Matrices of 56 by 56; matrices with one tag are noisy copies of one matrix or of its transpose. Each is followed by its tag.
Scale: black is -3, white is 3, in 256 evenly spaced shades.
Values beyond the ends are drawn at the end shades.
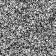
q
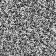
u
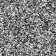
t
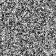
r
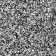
q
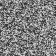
r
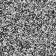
t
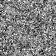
t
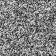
q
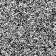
q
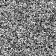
q
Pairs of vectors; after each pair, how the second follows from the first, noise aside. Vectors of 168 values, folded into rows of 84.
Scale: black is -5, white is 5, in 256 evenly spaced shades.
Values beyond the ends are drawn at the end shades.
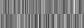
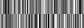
scaled up.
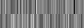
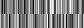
reversed, scaled up.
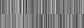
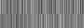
negated, shrunk.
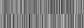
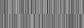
wrapped around, shrunk.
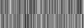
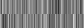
reversed.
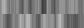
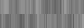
wrapped around, shrunk.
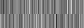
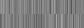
negated, shrunk.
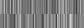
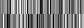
reversed, scaled up.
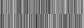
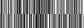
scaled up.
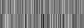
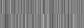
negated, shrunk.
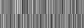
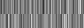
reversed.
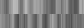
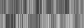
reversed.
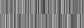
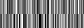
reversed, scaled up.
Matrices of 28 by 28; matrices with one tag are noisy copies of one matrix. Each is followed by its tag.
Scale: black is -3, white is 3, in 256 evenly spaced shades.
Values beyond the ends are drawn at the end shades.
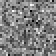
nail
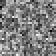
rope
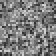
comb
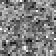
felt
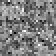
felt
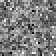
comb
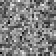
comb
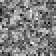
comb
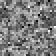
comb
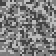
rope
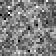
comb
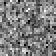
nail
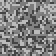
nail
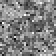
felt
